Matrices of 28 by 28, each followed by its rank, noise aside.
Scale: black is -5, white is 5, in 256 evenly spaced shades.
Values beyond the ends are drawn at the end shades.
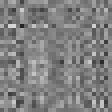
three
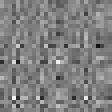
three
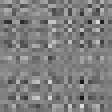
two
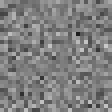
six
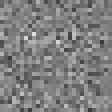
eight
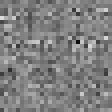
six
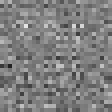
four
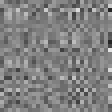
two
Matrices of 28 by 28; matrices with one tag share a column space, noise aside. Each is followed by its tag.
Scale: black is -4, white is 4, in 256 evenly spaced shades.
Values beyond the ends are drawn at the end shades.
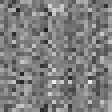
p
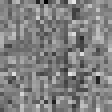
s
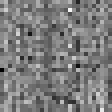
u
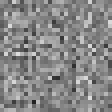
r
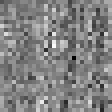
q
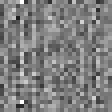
s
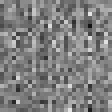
q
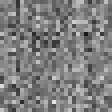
q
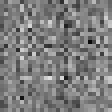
r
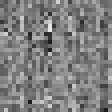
q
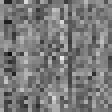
s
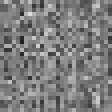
r
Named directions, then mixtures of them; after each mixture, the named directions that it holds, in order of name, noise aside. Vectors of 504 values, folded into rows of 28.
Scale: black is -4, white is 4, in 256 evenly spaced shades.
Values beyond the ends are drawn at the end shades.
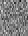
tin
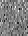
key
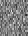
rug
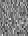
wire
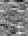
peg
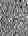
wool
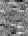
peg.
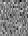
peg, tin, wire.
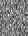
rug.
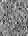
key, wire.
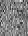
key, peg, wool.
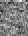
peg, tin.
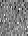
key.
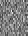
rug.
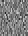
rug, tin, wire.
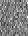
wool.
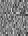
rug, tin, wire.
